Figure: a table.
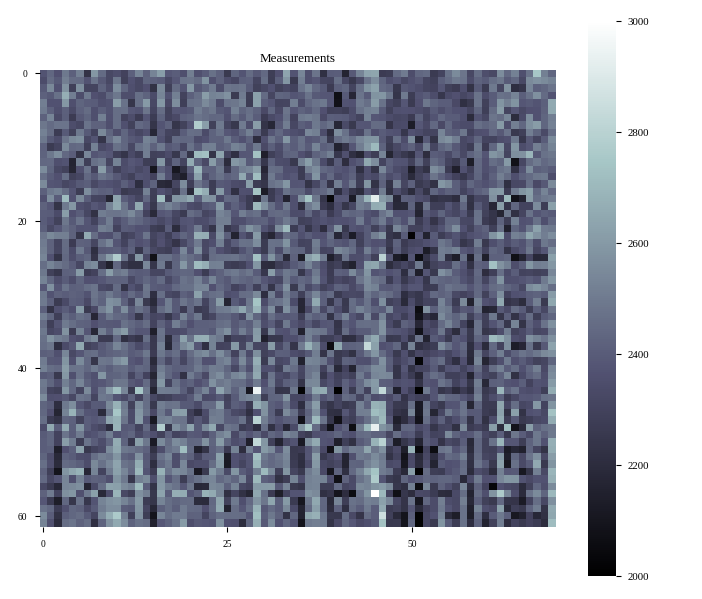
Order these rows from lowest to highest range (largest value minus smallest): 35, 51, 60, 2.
2, 35, 51, 60
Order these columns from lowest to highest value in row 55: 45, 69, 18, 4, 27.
4, 18, 27, 69, 45
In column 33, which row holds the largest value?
21
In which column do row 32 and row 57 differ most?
45
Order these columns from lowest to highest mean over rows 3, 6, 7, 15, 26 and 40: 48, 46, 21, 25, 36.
48, 25, 36, 46, 21
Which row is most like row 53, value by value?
52
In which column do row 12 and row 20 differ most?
64
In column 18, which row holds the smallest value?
13
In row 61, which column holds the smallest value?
51
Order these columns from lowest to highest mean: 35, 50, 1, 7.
35, 50, 7, 1
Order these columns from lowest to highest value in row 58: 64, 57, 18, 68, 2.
2, 64, 68, 18, 57
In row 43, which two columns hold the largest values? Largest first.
29, 46
